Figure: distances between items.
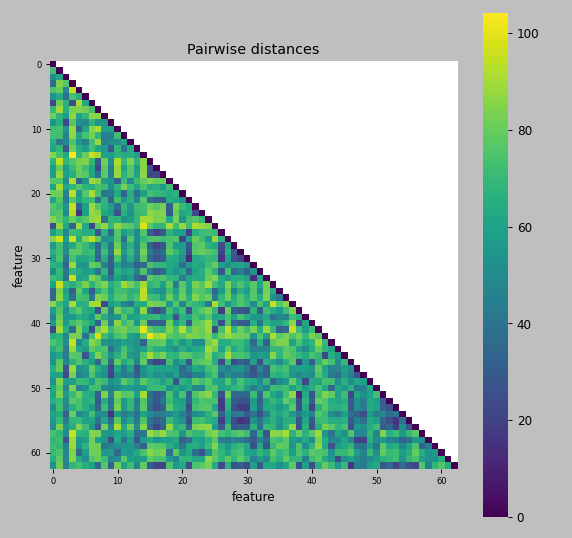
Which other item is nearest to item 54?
9
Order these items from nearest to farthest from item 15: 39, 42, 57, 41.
39, 41, 57, 42
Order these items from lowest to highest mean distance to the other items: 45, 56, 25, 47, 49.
47, 56, 49, 45, 25
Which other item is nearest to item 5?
45
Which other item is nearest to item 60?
23
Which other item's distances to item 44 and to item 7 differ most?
61
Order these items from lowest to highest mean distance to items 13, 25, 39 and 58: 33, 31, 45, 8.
31, 33, 45, 8
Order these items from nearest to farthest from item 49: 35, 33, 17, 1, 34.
34, 35, 17, 33, 1
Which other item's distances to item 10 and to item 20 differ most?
27
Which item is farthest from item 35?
14
